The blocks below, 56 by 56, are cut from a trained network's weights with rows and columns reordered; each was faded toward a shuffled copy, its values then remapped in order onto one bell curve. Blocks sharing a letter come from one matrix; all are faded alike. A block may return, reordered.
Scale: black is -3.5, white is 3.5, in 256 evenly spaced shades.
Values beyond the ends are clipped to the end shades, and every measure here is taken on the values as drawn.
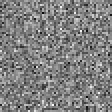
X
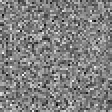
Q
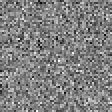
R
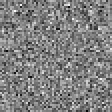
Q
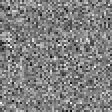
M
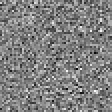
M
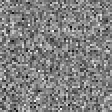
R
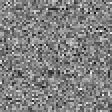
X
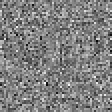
M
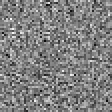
Q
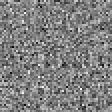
X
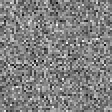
R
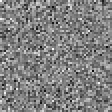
M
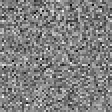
Q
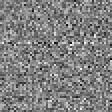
R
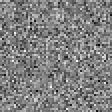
Q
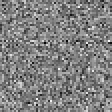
X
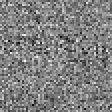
X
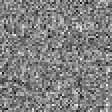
M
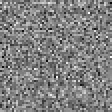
R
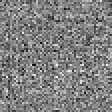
X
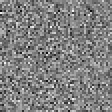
Q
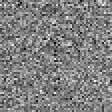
X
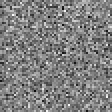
Q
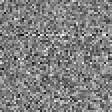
R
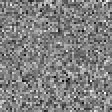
X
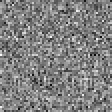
X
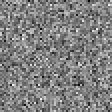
X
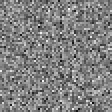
M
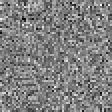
Q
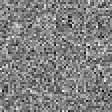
Q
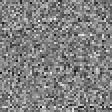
R
